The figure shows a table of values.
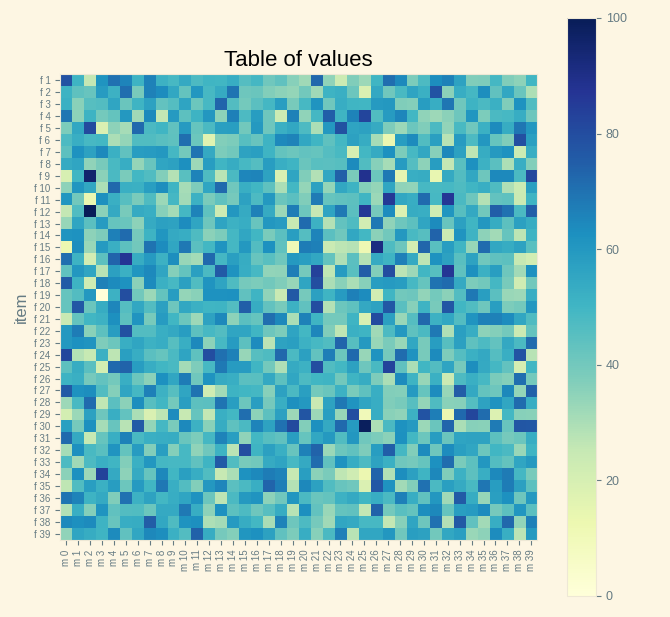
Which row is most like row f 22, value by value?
f 14
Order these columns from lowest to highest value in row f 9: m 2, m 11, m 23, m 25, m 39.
m 11, m 23, m 39, m 25, m 2
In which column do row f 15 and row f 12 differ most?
m 25
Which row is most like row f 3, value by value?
f 33
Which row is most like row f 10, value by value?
f 25
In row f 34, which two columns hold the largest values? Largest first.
m 3, m 26
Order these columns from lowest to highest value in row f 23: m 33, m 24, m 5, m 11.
m 24, m 5, m 33, m 11
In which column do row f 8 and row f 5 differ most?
m 2
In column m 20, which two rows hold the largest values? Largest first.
f 29, f 13
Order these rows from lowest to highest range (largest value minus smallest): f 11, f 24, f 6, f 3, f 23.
f 3, f 23, f 24, f 6, f 11
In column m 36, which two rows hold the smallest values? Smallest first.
f 29, f 14
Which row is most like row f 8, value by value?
f 26
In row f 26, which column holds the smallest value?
m 32
